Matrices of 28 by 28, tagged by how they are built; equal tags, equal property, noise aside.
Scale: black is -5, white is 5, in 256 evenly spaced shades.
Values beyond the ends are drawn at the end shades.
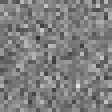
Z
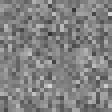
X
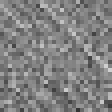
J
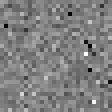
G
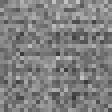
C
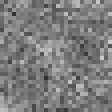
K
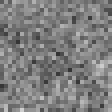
K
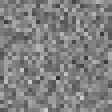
Z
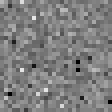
G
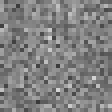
C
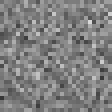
X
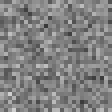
X
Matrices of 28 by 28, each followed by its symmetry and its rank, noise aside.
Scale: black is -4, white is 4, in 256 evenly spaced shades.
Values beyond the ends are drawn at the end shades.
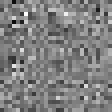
no symmetry, rank six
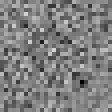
symmetric, rank eight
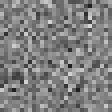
no symmetry, rank eight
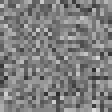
no symmetry, rank eight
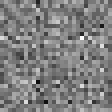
antisymmetric, rank six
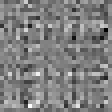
antisymmetric, rank four
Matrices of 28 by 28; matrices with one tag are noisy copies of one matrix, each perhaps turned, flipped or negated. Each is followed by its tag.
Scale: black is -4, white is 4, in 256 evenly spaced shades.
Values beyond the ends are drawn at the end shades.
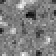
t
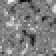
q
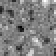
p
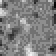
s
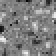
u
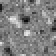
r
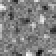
u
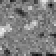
s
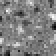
u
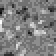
q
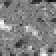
s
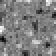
u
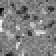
q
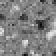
t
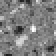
r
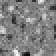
u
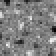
u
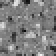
u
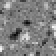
r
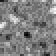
p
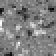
q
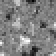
t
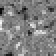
q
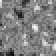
p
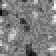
s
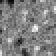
p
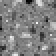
u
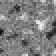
t
